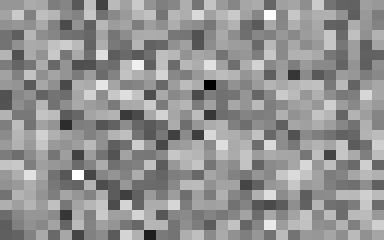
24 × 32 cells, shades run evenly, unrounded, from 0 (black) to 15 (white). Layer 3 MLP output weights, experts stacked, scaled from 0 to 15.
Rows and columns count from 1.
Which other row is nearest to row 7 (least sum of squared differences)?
24
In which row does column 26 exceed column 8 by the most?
18
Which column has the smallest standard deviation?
4
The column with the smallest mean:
6
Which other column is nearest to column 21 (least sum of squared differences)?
16
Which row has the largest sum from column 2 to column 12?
14
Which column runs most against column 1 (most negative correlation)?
32
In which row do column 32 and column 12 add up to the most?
15
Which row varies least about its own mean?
11
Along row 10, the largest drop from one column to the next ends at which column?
13
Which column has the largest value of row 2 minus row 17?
23
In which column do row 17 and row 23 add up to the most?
26
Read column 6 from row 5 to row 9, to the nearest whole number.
12 7 9 9 4
